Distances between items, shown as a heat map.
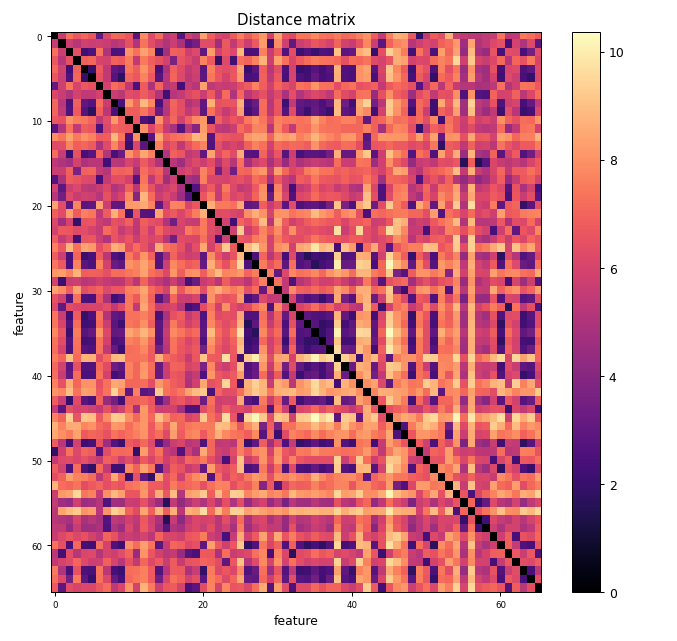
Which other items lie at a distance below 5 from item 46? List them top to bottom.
28, 30, 47, 53
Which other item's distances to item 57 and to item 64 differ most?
15
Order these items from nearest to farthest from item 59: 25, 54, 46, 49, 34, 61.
49, 34, 61, 54, 25, 46
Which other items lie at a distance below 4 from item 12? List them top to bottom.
10, 13, 21, 42, 52
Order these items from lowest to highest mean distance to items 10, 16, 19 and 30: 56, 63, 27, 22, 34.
22, 63, 34, 27, 56
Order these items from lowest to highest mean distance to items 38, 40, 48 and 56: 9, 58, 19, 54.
9, 58, 19, 54
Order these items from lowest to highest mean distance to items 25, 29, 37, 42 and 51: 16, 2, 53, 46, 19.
2, 19, 16, 53, 46
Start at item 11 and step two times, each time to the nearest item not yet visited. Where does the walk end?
0
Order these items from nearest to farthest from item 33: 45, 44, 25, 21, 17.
44, 17, 21, 25, 45
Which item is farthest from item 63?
56
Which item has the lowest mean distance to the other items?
48
